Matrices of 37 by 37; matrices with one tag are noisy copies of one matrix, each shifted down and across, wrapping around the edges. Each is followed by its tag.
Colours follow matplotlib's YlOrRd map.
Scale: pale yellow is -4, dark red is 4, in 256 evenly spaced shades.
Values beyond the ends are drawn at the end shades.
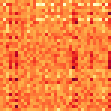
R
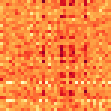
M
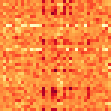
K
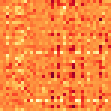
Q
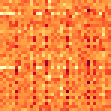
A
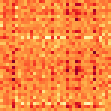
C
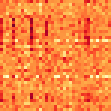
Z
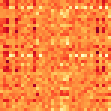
Q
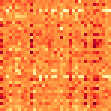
C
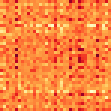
C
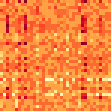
R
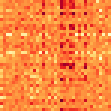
M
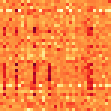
Z
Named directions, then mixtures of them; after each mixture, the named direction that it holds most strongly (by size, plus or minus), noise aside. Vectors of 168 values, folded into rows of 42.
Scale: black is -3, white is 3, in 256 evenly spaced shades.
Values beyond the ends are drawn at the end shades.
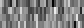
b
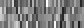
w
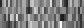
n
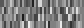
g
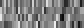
w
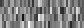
g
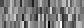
g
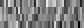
w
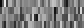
b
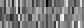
w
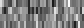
b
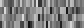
g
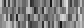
n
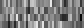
n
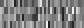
g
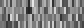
n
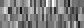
b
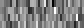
b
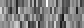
w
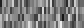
g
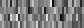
n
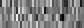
n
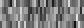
b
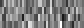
g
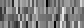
w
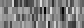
g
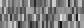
n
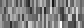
g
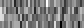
w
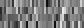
w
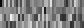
n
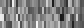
w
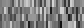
g
